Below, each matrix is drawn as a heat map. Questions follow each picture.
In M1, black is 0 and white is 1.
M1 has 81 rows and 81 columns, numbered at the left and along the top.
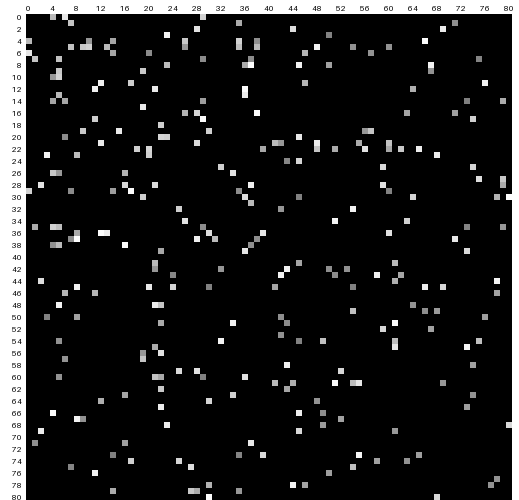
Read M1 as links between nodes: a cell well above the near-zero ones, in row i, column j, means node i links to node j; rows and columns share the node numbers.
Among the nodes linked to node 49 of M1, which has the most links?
node 54
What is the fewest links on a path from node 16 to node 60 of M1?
3
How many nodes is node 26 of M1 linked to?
4
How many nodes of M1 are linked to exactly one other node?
5
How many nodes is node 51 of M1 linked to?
4
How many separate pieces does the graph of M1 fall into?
6
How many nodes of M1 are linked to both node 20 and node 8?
2
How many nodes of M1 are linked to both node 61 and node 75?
1
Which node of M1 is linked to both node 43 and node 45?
node 24
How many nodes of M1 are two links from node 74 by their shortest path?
7
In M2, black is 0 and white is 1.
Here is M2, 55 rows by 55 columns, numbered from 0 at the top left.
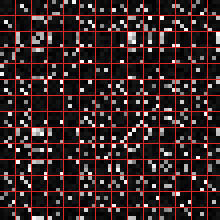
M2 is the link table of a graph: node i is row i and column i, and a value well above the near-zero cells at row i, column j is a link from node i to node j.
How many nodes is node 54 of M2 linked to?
11
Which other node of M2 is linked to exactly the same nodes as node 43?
node 35
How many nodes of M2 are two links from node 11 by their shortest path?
1
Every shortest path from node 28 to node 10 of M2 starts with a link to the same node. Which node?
node 36
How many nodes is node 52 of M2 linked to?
8
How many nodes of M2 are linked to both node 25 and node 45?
8
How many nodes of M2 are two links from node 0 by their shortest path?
5
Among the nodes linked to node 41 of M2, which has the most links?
node 40
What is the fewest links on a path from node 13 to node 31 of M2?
4
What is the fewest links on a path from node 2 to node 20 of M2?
6
